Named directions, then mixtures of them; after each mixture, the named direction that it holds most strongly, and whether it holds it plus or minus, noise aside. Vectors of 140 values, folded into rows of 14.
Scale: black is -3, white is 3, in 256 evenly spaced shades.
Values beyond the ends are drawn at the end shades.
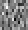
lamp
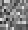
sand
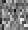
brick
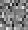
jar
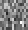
lamp, plus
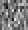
lamp, minus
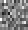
sand, plus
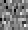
brick, plus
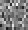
jar, minus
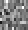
sand, plus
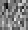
lamp, minus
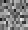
sand, minus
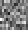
sand, plus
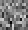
jar, minus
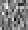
lamp, plus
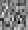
lamp, plus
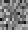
sand, minus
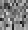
jar, plus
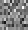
jar, plus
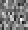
brick, plus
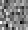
sand, minus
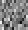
brick, minus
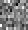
jar, plus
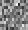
sand, minus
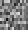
sand, plus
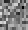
sand, minus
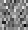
brick, minus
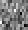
brick, minus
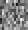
brick, plus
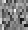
brick, minus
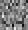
jar, plus
